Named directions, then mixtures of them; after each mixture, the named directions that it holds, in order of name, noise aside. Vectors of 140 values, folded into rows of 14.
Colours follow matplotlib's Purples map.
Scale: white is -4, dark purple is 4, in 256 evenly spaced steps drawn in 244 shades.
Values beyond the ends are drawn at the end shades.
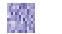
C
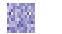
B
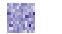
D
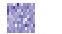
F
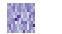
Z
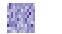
B, F.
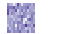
F.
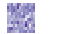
D, F.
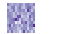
Z.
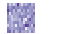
F.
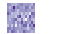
B, F, Z.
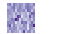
Z.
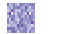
B.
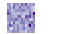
D, Z.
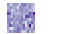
D.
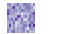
D, F, Z.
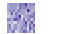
C, Z.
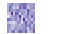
C.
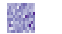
C, D.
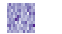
B, Z.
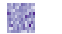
D.
